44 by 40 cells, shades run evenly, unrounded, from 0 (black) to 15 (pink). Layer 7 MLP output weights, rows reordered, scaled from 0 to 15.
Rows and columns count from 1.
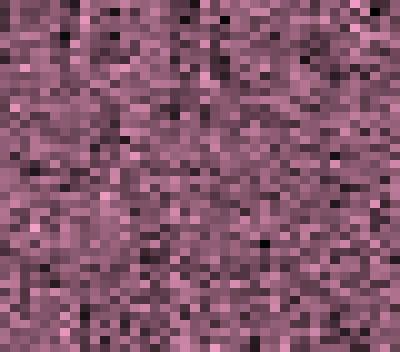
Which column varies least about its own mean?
24
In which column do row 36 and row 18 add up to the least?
6
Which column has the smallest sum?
34
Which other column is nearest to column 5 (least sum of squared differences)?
29
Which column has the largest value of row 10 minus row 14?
21
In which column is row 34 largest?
32
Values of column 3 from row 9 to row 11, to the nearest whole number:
14 7 9
